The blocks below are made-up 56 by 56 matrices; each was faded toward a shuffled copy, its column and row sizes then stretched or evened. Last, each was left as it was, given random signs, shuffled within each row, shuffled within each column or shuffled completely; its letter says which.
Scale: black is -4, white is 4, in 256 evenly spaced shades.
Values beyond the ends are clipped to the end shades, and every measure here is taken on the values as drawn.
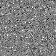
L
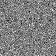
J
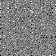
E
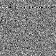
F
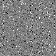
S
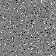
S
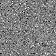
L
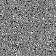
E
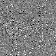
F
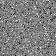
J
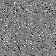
F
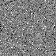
S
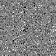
E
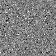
L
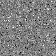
L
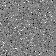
J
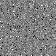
F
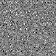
E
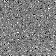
L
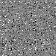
F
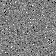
J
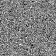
J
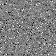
L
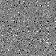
E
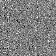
S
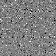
E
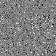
L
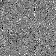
S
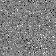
F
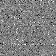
L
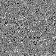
F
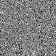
S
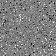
S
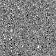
S
